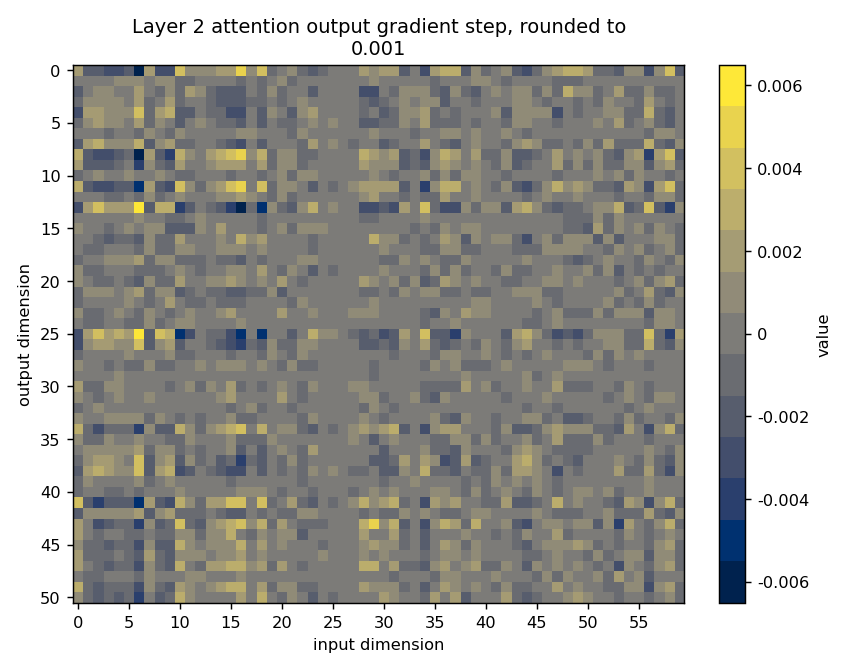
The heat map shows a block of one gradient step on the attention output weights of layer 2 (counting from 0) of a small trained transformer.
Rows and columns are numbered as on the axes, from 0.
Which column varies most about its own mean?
6
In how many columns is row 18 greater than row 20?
20
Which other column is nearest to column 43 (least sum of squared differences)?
32
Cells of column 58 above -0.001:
35
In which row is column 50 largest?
0
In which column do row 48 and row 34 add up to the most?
16
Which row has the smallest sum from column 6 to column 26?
13
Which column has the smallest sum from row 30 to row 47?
53
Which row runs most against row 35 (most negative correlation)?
40
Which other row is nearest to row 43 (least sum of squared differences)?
47
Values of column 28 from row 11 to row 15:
0.002 0.001 -0.003 -0.001 0
